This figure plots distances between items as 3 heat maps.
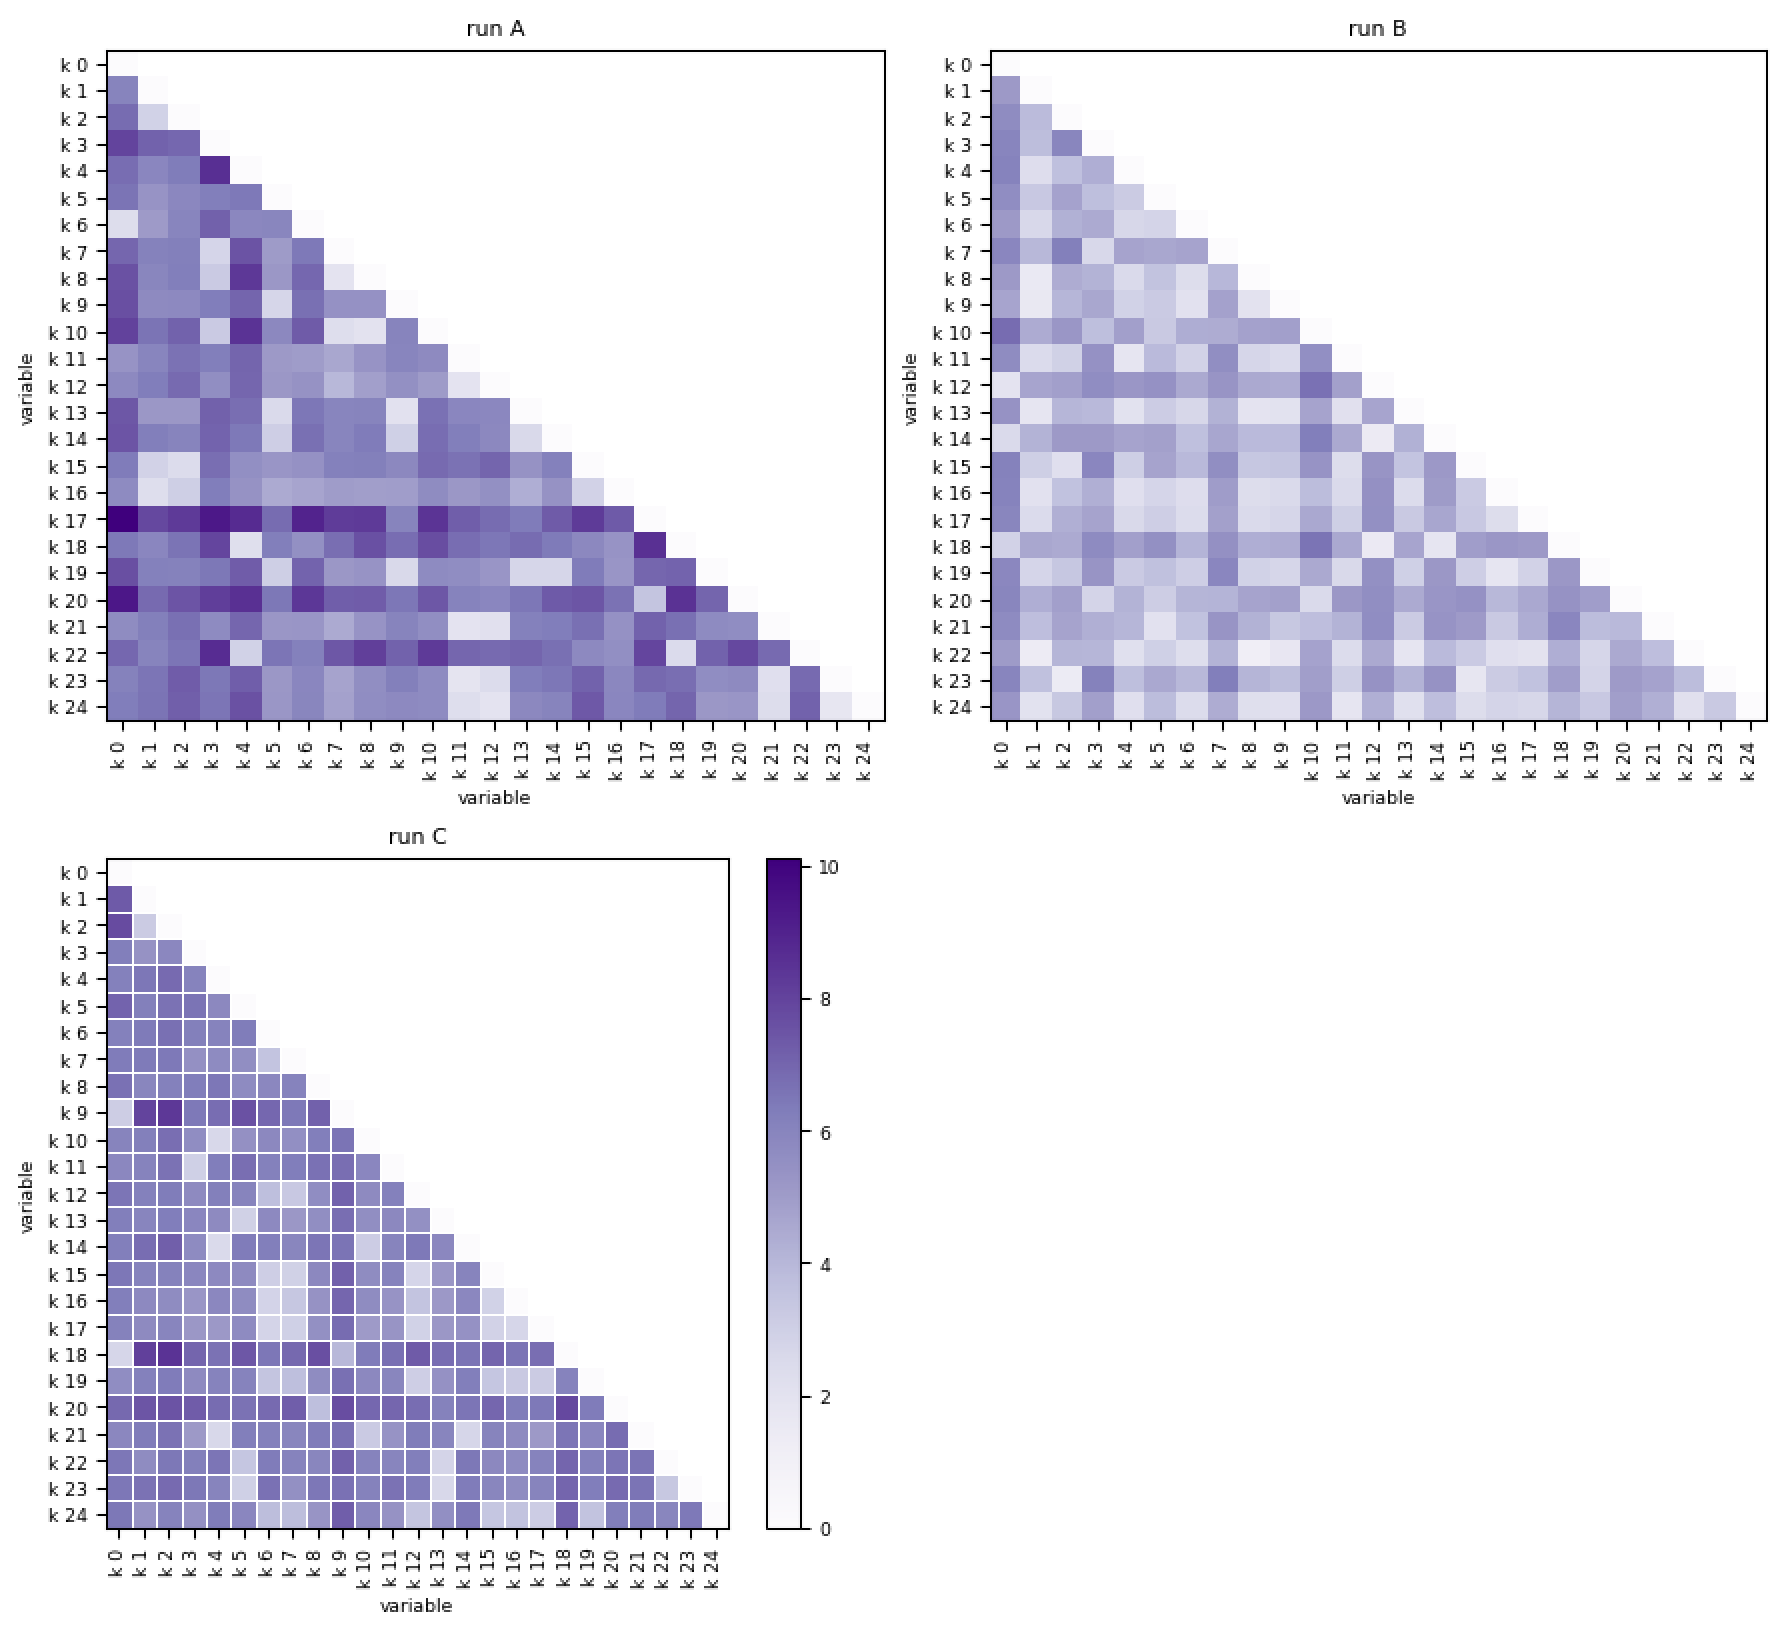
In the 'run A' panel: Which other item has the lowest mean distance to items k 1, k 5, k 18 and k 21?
k 16
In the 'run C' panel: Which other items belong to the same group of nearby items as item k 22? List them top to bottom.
k 5, k 13, k 23
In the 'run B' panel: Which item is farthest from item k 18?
k 10
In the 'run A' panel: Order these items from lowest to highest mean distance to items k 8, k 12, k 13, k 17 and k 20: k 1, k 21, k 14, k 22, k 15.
k 21, k 14, k 1, k 15, k 22
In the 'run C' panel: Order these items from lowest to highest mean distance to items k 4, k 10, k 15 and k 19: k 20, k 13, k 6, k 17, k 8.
k 17, k 6, k 13, k 8, k 20
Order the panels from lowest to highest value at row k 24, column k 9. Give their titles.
run B, run A, run C
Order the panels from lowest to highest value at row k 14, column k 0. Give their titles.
run B, run C, run A
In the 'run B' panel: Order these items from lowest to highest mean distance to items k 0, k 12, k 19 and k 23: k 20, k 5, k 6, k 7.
k 6, k 5, k 20, k 7
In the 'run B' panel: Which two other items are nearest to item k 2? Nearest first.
k 23, k 15
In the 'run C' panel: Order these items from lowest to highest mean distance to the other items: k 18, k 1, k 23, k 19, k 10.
k 19, k 10, k 23, k 1, k 18
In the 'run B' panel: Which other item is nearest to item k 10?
k 20
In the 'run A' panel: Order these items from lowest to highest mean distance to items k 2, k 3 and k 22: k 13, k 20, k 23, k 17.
k 13, k 23, k 20, k 17
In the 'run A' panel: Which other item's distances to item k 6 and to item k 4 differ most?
k 0
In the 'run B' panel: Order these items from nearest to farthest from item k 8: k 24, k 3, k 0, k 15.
k 24, k 15, k 3, k 0
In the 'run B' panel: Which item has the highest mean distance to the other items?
k 0
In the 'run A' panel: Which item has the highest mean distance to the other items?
k 17
